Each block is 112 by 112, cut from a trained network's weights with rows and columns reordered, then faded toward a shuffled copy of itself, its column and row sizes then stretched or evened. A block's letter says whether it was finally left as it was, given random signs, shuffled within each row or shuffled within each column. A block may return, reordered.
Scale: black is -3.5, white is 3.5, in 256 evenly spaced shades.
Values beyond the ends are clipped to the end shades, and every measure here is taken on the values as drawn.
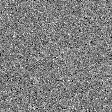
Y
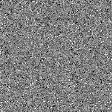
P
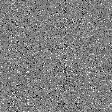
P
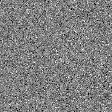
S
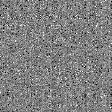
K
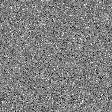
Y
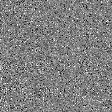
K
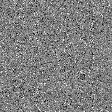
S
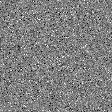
Y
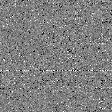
K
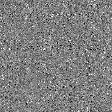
P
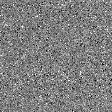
P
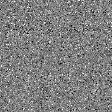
P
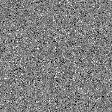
P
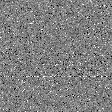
Y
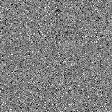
K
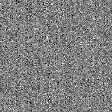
K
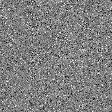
S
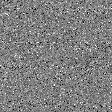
Y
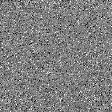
P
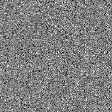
K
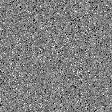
S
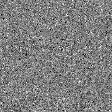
P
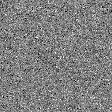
Y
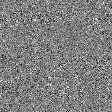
P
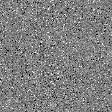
S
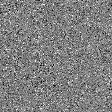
S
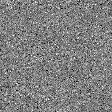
Y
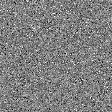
Y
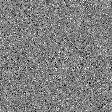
Y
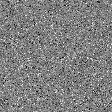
Y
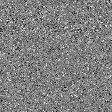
Y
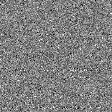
P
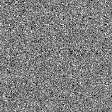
P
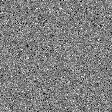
Y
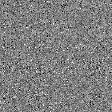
P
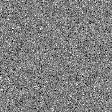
S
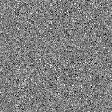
K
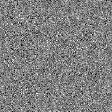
K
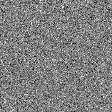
Y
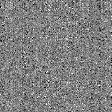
K
